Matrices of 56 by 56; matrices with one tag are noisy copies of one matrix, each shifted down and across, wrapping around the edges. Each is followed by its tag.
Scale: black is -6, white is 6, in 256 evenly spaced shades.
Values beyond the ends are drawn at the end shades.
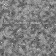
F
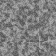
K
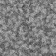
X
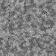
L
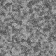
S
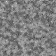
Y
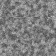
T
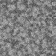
X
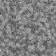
X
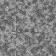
S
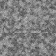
F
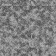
F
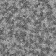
Y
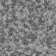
L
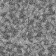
L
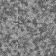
S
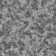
K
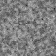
S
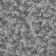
Y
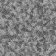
X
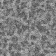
T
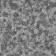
T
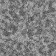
L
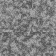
F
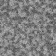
X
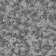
Y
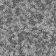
L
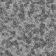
K
